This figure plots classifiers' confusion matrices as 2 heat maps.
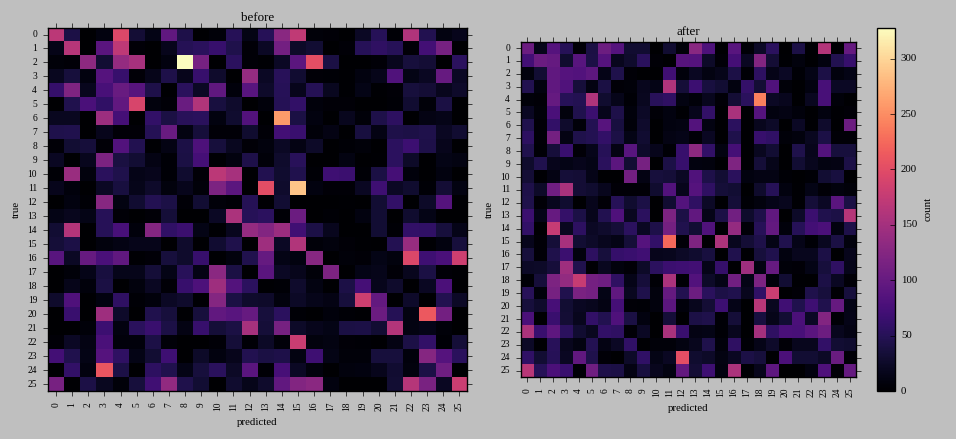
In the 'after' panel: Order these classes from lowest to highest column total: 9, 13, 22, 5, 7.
22, 9, 7, 5, 13
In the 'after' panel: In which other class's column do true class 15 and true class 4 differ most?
18
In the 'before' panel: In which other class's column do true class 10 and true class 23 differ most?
11
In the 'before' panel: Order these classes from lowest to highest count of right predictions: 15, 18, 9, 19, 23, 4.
18, 9, 4, 23, 15, 19
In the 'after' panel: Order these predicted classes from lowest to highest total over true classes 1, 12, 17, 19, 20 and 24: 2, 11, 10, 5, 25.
10, 25, 5, 11, 2
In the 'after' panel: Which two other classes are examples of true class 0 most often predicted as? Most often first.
23, 13
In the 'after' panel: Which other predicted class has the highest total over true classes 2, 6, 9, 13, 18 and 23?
16
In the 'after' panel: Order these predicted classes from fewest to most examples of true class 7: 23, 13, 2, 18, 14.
13, 14, 23, 18, 2
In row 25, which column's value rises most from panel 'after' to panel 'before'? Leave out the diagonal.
22
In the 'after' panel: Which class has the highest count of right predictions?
19
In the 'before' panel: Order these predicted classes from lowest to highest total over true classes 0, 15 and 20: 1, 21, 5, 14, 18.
18, 5, 21, 1, 14
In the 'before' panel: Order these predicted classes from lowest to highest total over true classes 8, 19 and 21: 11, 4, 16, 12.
16, 11, 4, 12
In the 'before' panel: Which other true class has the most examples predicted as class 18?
10
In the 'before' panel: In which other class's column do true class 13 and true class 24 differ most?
3
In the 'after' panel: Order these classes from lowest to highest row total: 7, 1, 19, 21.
7, 21, 1, 19
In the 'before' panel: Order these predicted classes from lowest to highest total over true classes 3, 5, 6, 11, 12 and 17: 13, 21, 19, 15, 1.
19, 1, 21, 13, 15
